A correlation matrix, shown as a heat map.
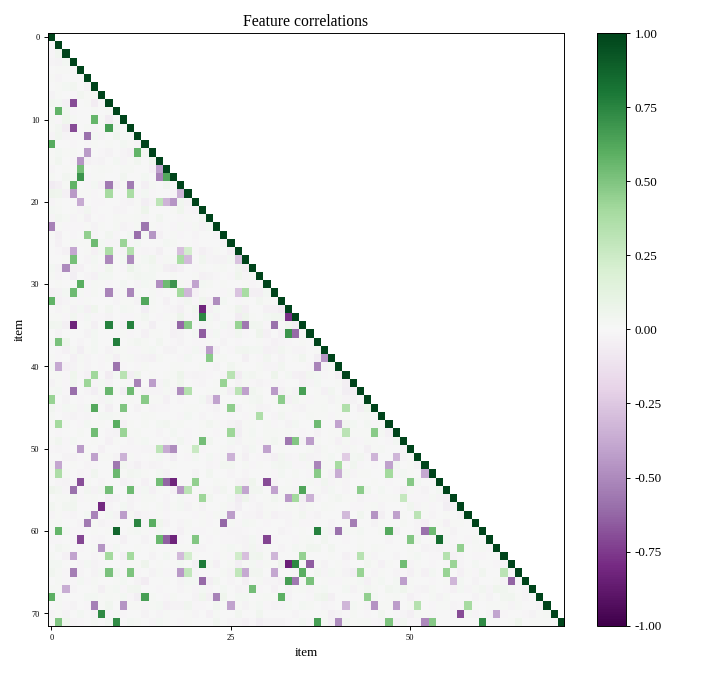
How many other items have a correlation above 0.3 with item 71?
6
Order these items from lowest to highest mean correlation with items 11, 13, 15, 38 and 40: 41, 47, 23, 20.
23, 47, 41, 20
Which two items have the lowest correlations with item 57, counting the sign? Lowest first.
7, 70
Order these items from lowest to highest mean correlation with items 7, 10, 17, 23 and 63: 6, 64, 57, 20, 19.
57, 20, 64, 19, 6
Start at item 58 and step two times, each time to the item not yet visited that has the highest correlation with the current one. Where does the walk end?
51
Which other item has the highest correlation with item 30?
17
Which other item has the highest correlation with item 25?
6
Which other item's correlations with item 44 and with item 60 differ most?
9
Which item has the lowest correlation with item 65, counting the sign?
3
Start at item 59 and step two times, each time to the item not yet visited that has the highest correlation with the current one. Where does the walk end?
14
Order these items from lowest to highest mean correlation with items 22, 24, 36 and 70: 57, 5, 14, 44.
57, 14, 44, 5
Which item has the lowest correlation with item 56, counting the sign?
33
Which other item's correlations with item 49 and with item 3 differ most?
35
